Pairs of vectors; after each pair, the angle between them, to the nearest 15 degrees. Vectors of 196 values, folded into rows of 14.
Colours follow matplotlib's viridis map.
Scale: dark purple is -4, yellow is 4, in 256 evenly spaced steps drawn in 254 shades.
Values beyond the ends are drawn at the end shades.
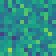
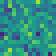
45 degrees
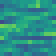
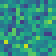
105 degrees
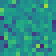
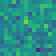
60 degrees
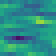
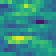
150 degrees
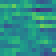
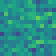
60 degrees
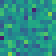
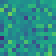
45 degrees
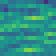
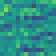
135 degrees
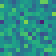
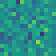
75 degrees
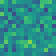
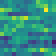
105 degrees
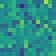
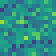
75 degrees
